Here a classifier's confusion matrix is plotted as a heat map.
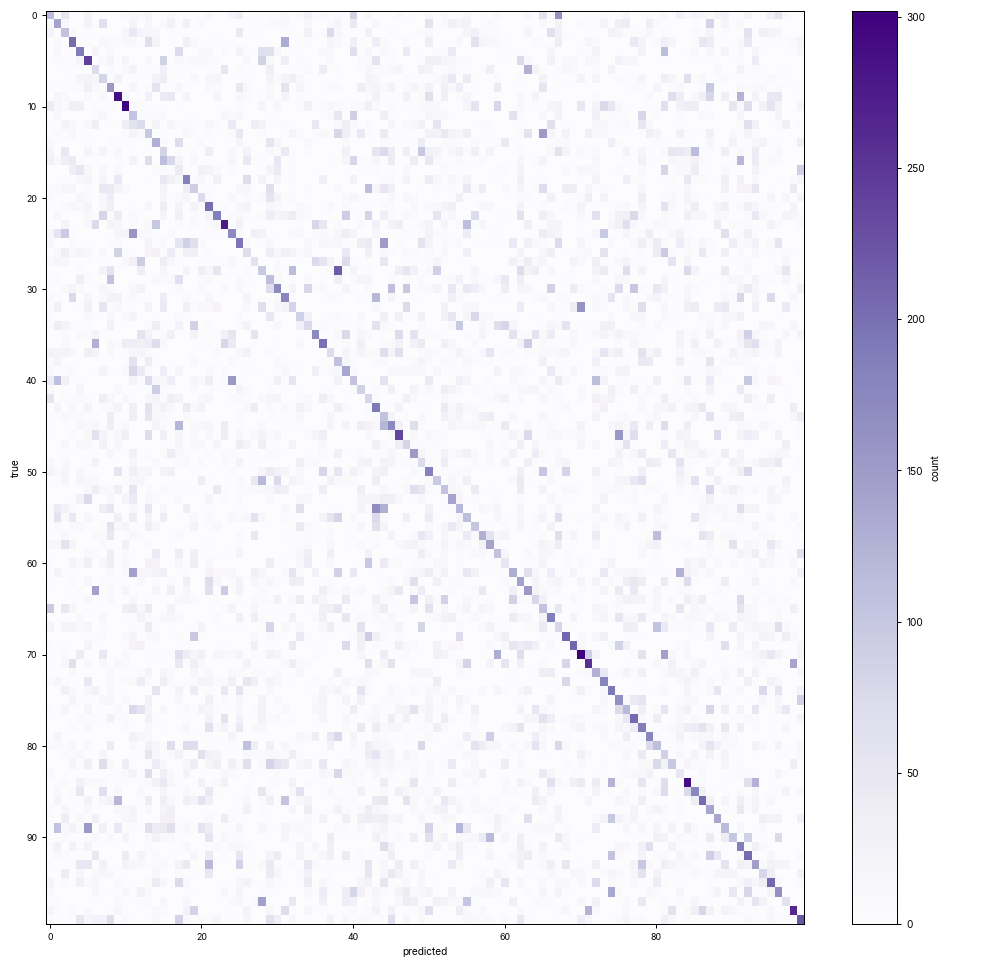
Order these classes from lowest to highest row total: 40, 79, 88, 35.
79, 88, 35, 40
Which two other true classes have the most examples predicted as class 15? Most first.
16, 5
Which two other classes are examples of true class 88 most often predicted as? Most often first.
74, 63
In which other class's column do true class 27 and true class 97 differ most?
28
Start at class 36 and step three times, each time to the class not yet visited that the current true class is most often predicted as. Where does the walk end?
23
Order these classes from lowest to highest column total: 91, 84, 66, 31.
31, 66, 84, 91
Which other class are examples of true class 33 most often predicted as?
56
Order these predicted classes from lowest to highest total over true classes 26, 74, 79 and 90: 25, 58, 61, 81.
61, 25, 81, 58
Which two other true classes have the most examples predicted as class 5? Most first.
89, 53
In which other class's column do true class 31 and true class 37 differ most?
43
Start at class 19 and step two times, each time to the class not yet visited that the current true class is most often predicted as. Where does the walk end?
0
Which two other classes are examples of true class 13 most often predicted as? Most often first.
65, 38
